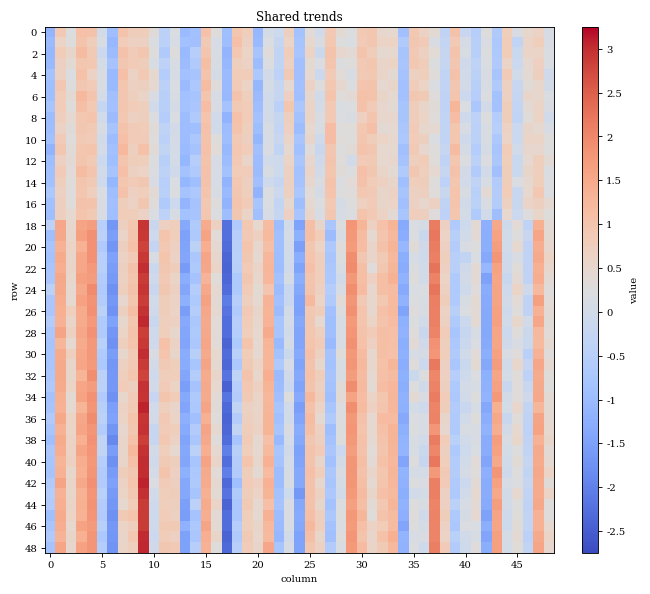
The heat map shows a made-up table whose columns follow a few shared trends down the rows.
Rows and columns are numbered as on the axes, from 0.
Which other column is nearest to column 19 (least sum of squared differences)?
8
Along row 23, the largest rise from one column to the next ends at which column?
43
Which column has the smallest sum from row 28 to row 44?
17
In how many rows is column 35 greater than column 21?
18
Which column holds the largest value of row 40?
9
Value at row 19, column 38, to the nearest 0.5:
0.5
